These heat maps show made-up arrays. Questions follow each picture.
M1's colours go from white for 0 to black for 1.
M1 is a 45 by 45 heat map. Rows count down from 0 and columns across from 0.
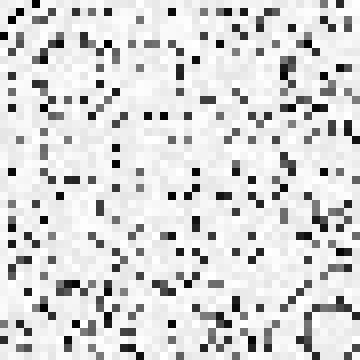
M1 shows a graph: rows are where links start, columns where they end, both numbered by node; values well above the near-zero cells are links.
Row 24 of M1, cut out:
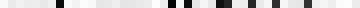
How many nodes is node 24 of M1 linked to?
8
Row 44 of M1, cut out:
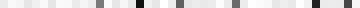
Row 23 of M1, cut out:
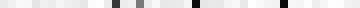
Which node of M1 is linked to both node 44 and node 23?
node 17
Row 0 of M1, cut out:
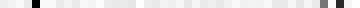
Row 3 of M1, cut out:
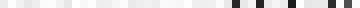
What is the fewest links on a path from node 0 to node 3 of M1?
4
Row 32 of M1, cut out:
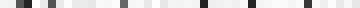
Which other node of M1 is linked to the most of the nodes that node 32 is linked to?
node 43
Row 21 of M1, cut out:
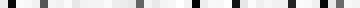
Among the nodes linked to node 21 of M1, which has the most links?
node 5
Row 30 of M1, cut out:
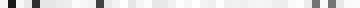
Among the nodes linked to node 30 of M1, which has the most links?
node 1
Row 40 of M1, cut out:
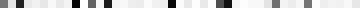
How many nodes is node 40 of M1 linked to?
10
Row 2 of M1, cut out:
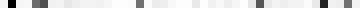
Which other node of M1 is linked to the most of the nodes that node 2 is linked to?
node 38
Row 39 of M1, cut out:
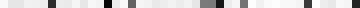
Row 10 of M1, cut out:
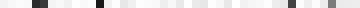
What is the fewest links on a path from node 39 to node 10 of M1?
3
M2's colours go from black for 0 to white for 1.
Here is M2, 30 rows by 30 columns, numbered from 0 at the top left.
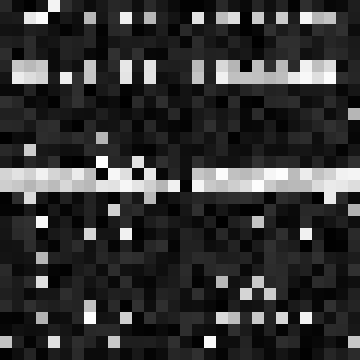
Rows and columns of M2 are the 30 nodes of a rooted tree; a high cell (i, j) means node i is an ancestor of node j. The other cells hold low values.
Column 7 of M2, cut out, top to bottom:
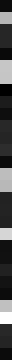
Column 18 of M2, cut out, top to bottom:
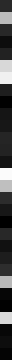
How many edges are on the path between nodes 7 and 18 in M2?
5
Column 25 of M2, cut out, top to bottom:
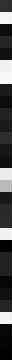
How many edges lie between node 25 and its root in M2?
7
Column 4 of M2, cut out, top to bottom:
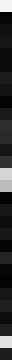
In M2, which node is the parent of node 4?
0
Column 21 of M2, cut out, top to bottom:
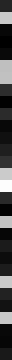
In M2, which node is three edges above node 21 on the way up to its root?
26
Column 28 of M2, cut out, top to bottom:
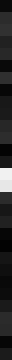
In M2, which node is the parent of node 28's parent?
15
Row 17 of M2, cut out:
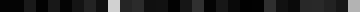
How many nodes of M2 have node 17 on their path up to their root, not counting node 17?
2
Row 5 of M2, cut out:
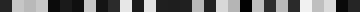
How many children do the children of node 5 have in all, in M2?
2
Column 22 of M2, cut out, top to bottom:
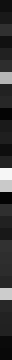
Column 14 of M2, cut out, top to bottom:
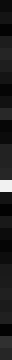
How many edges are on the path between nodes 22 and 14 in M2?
3
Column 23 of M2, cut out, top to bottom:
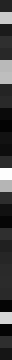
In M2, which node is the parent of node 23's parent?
1
